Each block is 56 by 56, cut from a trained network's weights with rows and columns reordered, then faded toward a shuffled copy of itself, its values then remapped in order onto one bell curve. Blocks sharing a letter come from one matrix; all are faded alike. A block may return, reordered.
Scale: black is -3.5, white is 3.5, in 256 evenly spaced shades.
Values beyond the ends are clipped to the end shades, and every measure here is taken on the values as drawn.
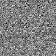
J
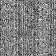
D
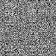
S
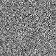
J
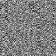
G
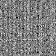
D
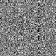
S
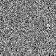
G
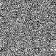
J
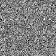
J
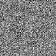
J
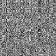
S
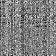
D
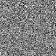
J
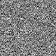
J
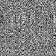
S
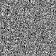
J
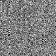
J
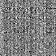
D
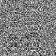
G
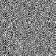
G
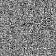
J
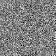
J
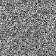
G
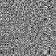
G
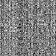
D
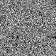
J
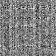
D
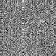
S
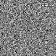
J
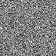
J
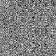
G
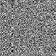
G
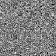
S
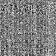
D
